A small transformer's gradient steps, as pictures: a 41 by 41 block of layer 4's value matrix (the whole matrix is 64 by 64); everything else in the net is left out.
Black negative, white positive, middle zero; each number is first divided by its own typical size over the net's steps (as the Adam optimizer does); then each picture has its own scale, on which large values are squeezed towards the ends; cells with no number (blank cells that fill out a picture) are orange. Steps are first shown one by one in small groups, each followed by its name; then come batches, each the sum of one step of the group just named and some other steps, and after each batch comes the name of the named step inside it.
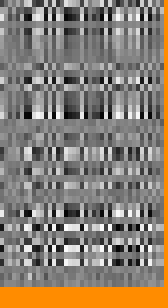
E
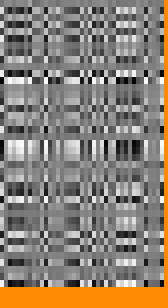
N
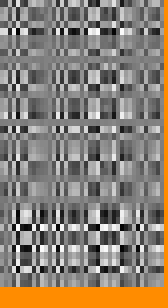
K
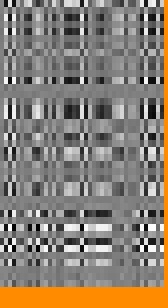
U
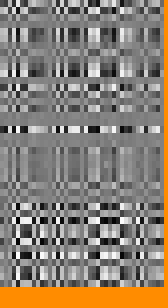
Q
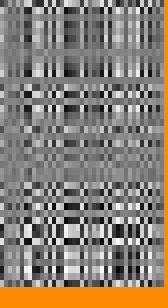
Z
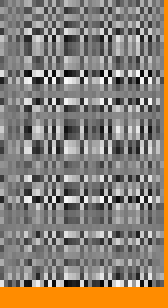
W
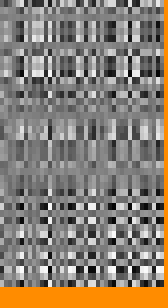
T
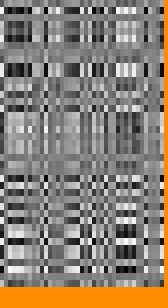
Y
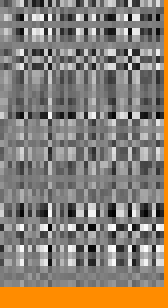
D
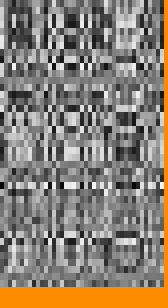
Y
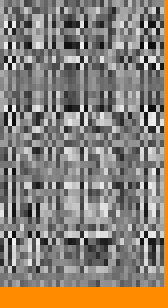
D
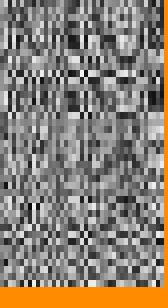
T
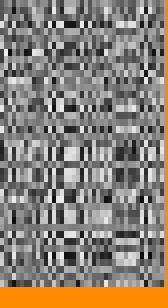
N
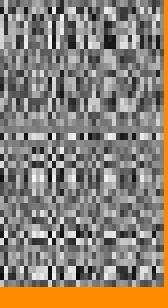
T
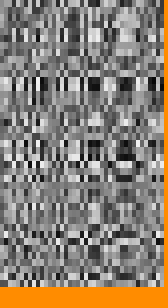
K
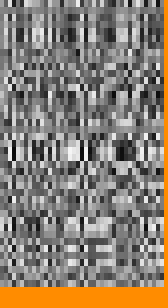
U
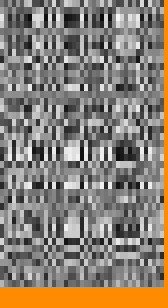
E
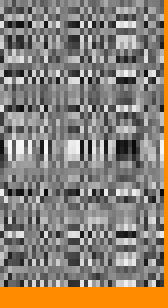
N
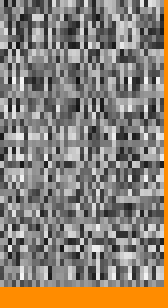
U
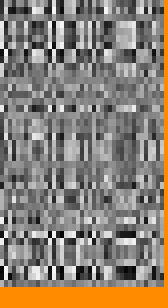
Y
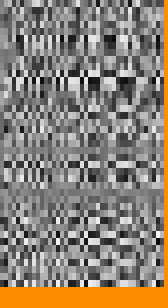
Q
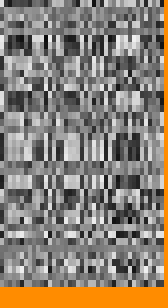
T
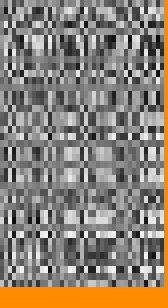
T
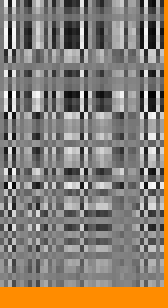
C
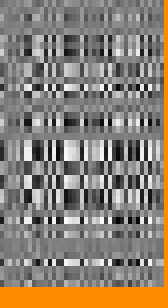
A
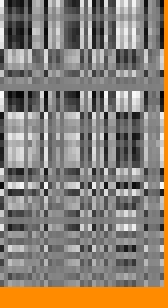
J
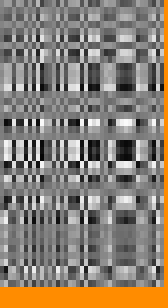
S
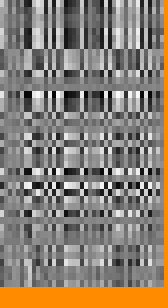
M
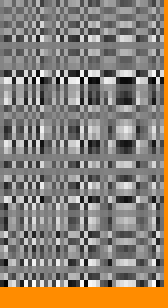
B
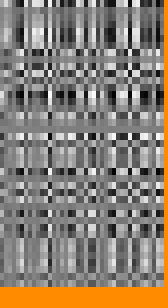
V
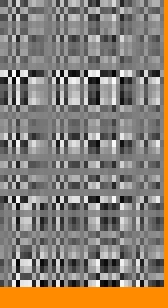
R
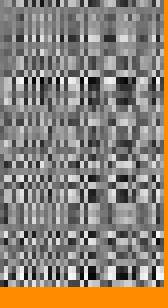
B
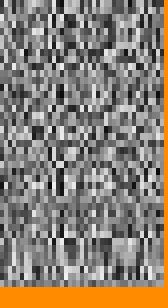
V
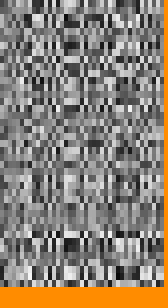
B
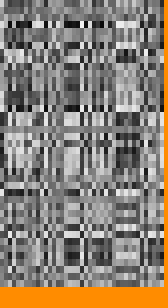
J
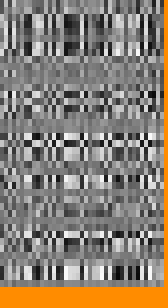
C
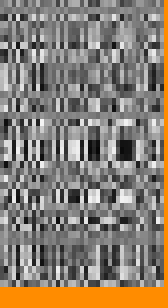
S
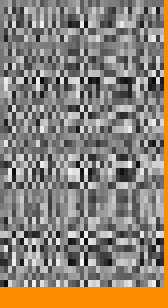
B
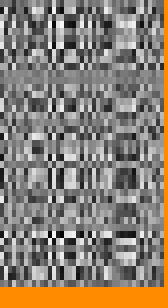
A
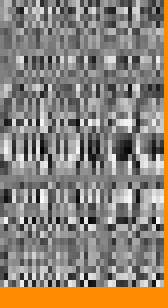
S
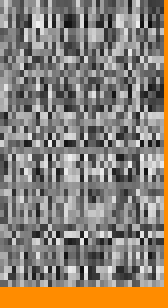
V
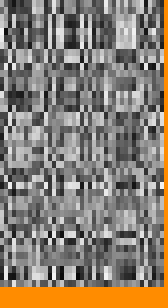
J
